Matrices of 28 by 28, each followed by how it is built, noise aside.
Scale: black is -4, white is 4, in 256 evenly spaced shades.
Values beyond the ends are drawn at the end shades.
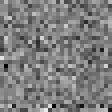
uneven rows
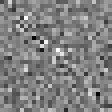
banded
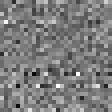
uneven rows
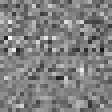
uneven rows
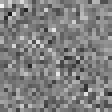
block diagonal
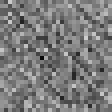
Toeplitz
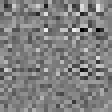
low rank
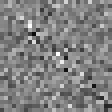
banded
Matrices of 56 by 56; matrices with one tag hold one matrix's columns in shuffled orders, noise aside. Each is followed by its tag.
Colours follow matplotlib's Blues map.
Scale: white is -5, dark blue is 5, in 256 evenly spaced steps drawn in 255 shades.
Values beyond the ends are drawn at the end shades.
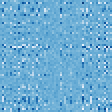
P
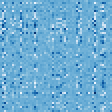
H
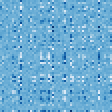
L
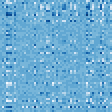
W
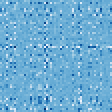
P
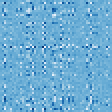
P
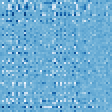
W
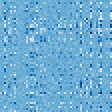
H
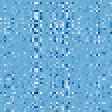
H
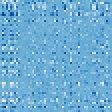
W
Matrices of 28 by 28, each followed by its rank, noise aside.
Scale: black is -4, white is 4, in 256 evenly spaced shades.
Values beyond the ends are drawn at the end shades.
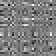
three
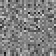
six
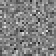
eight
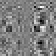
three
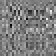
three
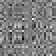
three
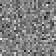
eight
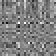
three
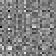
four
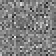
eight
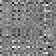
three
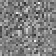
eight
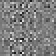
four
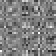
three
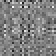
four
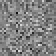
six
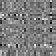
three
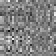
four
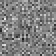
eight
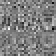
four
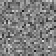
eight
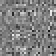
four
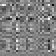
three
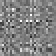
three
